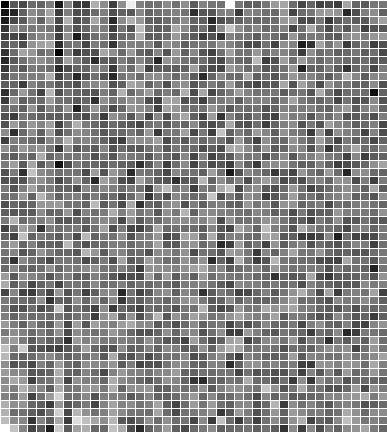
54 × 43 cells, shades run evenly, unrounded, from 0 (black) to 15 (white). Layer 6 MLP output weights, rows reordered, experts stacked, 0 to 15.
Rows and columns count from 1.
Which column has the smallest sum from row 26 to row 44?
16
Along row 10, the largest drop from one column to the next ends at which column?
7
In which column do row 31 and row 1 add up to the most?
15
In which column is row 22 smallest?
26
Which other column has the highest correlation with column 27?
31
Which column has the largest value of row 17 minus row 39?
25
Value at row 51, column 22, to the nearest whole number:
9
